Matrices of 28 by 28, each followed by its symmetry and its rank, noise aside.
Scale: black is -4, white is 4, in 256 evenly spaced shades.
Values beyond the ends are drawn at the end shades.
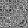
symmetric, rank four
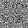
no symmetry, rank four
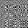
no symmetry, rank three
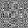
no symmetry, rank three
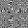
antisymmetric, rank four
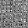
antisymmetric, rank four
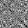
symmetric, rank three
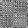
symmetric, rank three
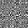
no symmetry, rank four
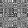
no symmetry, rank three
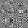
antisymmetric, rank four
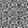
no symmetry, rank three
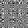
antisymmetric, rank four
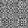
antisymmetric, rank four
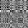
no symmetry, rank three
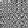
no symmetry, rank four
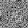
symmetric, rank four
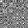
symmetric, rank four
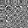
symmetric, rank four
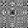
symmetric, rank three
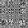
no symmetry, rank three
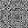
symmetric, rank four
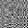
no symmetry, rank three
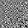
symmetric, rank four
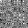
no symmetry, rank four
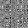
no symmetry, rank four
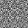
symmetric, rank four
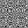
antisymmetric, rank four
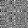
no symmetry, rank four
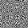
no symmetry, rank four
